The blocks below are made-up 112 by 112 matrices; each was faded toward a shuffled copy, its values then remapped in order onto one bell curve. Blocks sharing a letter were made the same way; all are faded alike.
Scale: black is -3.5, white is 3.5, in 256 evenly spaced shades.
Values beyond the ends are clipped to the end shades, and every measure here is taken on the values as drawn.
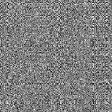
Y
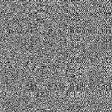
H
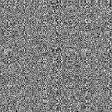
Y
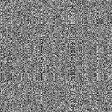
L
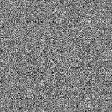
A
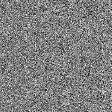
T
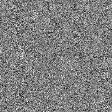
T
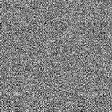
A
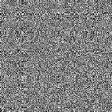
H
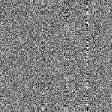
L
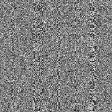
L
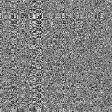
Y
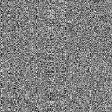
L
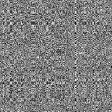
Y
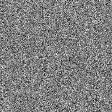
T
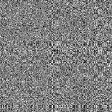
H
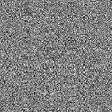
A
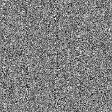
T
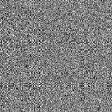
H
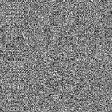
A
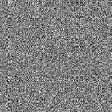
H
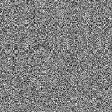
A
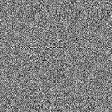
A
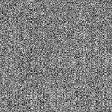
A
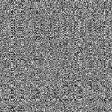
H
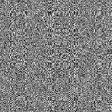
Y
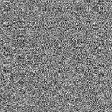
A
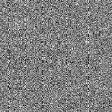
L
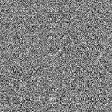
A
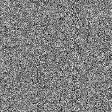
T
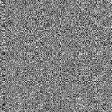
H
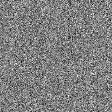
T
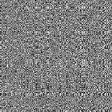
Y
